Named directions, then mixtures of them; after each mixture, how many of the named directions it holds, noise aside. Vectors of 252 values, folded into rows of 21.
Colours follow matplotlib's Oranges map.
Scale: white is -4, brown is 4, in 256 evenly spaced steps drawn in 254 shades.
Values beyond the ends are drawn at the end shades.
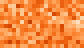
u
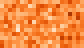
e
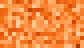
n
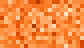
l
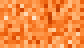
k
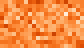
three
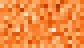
two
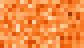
one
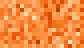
one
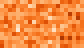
one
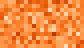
three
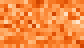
two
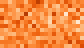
three
